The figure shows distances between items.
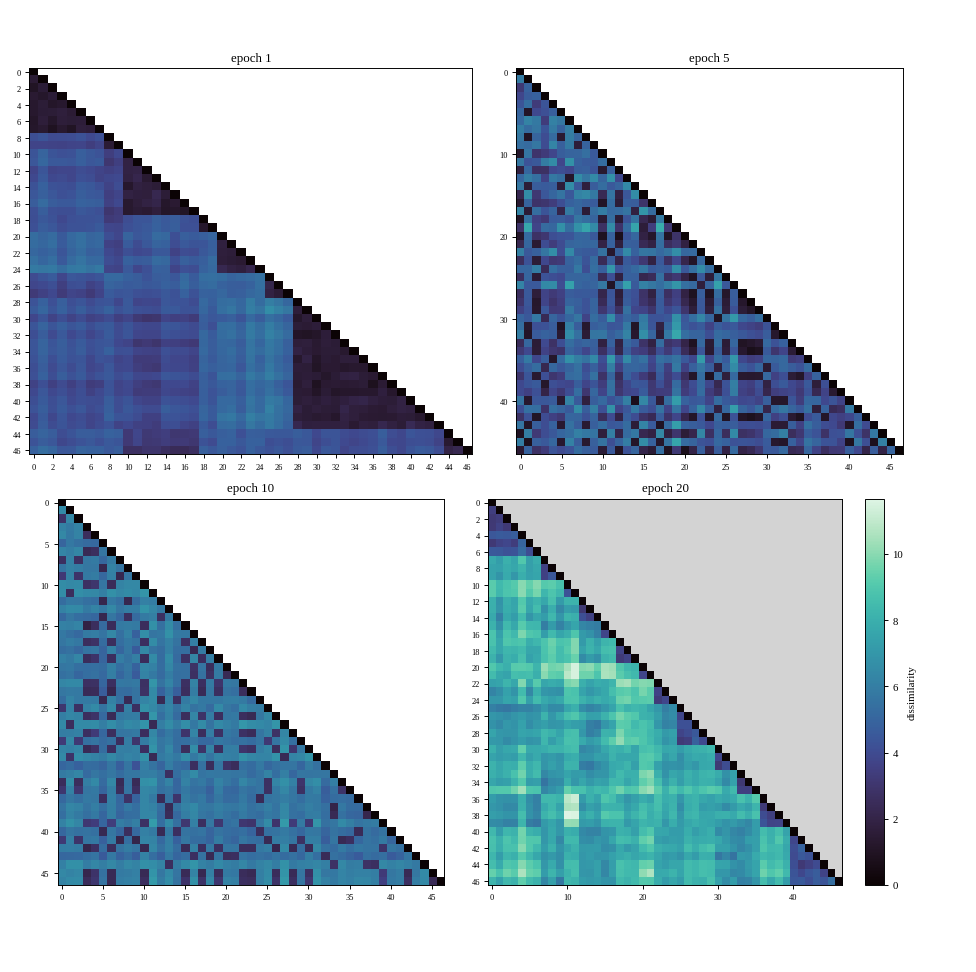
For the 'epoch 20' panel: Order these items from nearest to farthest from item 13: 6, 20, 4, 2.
2, 6, 4, 20
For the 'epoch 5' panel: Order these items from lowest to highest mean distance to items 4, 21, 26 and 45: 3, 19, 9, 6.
3, 9, 19, 6
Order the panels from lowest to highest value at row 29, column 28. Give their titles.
epoch 5, epoch 1, epoch 20, epoch 10
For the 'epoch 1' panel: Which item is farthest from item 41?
25
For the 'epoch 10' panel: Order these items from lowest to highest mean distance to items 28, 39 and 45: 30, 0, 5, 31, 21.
30, 5, 21, 0, 31
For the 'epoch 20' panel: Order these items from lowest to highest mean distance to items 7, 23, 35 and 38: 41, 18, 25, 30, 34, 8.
34, 8, 25, 41, 30, 18
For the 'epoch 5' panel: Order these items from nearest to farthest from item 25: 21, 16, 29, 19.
21, 29, 16, 19
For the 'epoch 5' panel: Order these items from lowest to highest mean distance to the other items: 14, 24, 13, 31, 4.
31, 14, 4, 24, 13
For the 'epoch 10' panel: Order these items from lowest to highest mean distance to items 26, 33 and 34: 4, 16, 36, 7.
7, 4, 36, 16
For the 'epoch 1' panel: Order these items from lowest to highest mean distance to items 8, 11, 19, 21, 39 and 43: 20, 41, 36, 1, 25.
36, 41, 20, 1, 25
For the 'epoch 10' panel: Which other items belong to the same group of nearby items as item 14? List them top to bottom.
5, 8, 12, 24, 36, 40
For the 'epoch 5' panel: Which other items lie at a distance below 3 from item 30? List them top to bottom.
3, 24, 36, 38, 39, 41
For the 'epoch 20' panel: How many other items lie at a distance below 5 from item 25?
4
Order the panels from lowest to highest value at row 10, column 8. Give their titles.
epoch 1, epoch 5, epoch 10, epoch 20
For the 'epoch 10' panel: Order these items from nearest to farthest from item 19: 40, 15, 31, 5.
15, 5, 40, 31
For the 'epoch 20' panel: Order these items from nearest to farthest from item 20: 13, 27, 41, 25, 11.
25, 27, 41, 13, 11
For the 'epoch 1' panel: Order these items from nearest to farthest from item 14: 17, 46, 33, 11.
17, 11, 46, 33
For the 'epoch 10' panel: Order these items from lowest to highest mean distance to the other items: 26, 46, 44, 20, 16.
26, 46, 20, 16, 44
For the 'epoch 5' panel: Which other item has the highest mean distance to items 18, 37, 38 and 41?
26
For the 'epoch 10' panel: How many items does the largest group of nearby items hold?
16
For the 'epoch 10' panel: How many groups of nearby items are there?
6
